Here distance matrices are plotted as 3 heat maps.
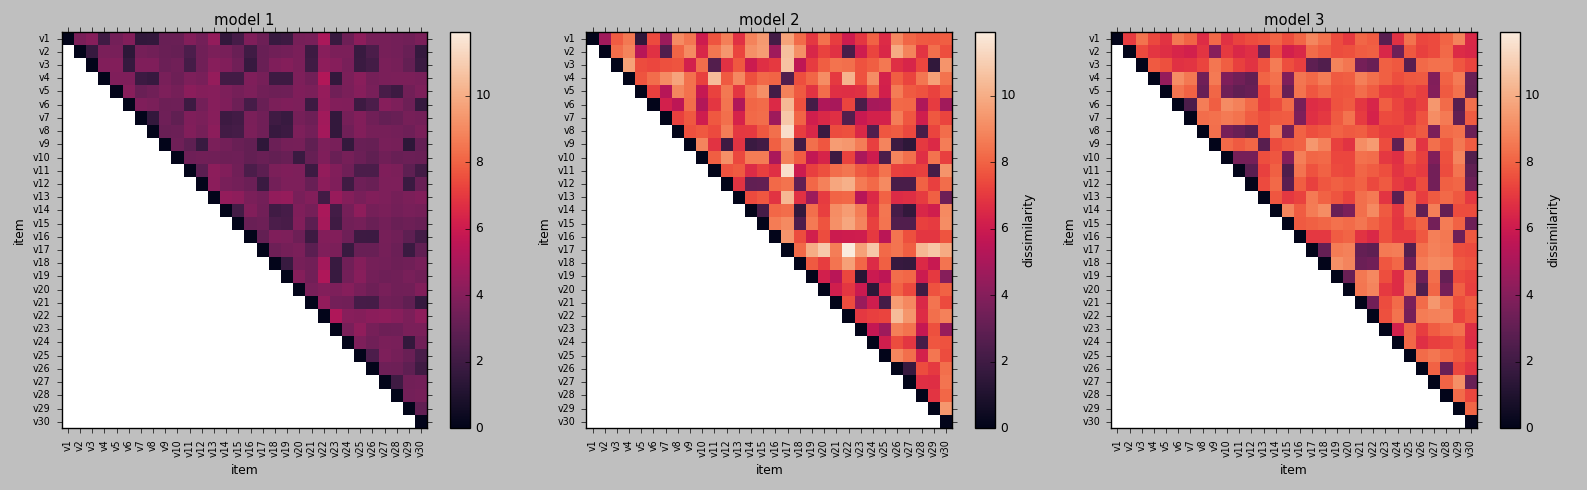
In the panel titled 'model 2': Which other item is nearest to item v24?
v20
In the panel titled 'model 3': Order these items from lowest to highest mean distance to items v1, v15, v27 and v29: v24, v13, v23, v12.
v12, v23, v24, v13
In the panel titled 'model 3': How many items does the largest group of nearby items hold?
9
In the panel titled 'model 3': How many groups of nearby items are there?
6
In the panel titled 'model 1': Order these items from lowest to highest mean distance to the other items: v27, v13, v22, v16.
v16, v27, v13, v22
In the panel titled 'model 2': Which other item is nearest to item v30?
v13
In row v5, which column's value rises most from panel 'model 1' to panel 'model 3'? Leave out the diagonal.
v28
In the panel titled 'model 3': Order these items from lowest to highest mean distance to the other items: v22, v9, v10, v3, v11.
v11, v10, v3, v22, v9
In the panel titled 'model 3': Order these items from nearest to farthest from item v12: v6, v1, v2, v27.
v27, v2, v1, v6
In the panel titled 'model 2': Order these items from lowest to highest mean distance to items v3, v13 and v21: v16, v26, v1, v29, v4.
v29, v16, v1, v26, v4
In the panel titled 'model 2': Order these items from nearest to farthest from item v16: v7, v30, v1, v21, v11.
v1, v7, v21, v11, v30
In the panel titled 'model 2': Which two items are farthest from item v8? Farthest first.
v17, v4
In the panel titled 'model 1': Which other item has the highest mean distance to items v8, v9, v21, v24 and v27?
v22
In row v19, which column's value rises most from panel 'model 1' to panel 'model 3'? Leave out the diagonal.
v18
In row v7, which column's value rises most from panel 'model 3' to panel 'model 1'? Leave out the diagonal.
v6
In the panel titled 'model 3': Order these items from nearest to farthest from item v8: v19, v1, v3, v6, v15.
v15, v1, v3, v19, v6
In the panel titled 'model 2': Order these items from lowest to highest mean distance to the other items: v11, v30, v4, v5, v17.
v5, v11, v30, v4, v17
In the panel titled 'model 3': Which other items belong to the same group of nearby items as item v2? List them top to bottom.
v9, v13, v24
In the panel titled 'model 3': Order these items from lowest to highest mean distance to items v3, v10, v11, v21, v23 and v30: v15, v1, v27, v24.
v15, v27, v1, v24
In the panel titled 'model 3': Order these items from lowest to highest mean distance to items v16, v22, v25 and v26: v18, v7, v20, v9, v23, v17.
v17, v18, v7, v20, v23, v9
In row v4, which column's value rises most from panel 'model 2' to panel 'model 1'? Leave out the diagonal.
v17
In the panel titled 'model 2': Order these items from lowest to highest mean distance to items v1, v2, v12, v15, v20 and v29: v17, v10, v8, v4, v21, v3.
v3, v8, v10, v21, v4, v17
